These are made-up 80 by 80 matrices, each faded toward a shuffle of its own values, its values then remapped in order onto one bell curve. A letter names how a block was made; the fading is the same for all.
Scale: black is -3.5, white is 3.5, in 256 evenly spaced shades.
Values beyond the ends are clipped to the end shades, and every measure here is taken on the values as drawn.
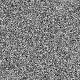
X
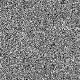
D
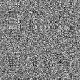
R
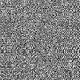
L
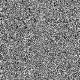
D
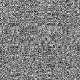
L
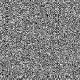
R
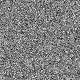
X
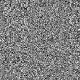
R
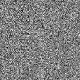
R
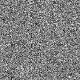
D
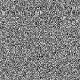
L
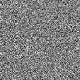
R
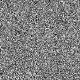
D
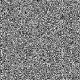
R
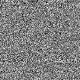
D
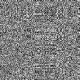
L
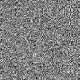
R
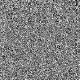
D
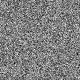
X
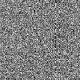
R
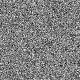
X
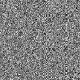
R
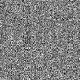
R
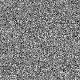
D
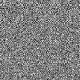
L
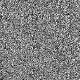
D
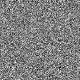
D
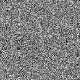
R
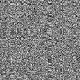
L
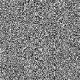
R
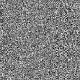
R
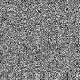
R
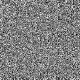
D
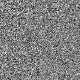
D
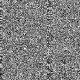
R
